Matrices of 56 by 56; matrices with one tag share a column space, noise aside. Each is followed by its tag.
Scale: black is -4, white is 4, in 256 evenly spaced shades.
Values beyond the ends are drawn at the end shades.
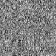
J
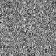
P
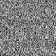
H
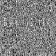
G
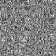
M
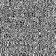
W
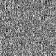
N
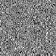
H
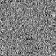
M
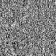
W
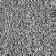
W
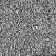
P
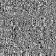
G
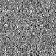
P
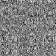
M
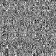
G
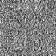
J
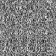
J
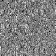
P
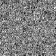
N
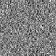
P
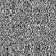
P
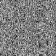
W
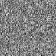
P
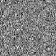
M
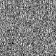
N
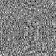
H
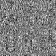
J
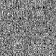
N
